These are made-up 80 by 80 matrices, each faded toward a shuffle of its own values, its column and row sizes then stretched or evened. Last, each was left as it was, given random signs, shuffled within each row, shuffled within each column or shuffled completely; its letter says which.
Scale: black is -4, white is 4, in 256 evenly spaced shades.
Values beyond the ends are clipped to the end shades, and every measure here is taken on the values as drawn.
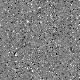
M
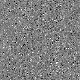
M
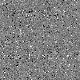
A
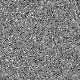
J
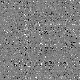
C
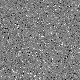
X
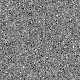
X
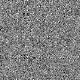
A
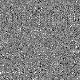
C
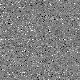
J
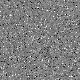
J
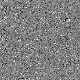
A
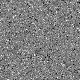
X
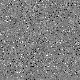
J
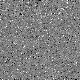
J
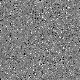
M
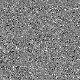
A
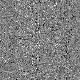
M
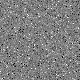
X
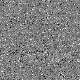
J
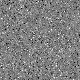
X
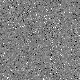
M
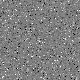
X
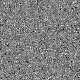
J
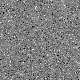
X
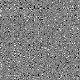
C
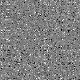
C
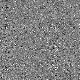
A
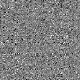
C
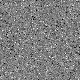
X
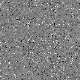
A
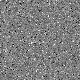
X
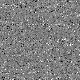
J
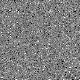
A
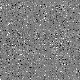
A
